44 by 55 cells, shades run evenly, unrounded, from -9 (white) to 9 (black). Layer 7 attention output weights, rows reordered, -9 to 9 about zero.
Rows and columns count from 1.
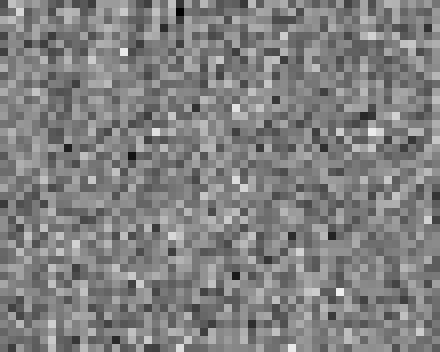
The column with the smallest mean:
27
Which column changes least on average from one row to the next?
39
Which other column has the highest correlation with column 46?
34
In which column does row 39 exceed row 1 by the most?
2
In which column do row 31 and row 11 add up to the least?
14
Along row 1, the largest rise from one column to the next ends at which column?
23
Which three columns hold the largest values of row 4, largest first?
21, 54, 51
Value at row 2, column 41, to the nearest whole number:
-2
